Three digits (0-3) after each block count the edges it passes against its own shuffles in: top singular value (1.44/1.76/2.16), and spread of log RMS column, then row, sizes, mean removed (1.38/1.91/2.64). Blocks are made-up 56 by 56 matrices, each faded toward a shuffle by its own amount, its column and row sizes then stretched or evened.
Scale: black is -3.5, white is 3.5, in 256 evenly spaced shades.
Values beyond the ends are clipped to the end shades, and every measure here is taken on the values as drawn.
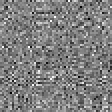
3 0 2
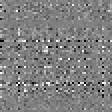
2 2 3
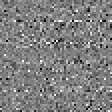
2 1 2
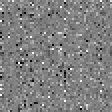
0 2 0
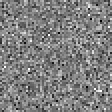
1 0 0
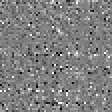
0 2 2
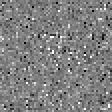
0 1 1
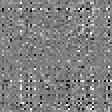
2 3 3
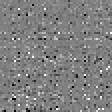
1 2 2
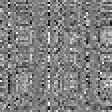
3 3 0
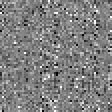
2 2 0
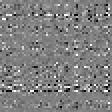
3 2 3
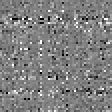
0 2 3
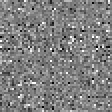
0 2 2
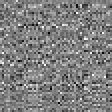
3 0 2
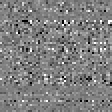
2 1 3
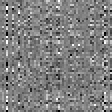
3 3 0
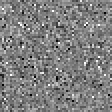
0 1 1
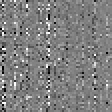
2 3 1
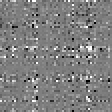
0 3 3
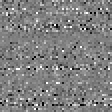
1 0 3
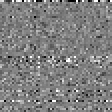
2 0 3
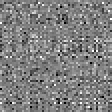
3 1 2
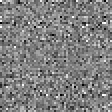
1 0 2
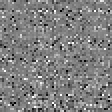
2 1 2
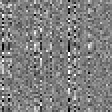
3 3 0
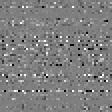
1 1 3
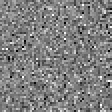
0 1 0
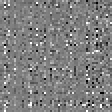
0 3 2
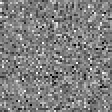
1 1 0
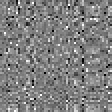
3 2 0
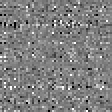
1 2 3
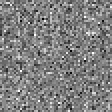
1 1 0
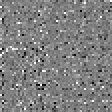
1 1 2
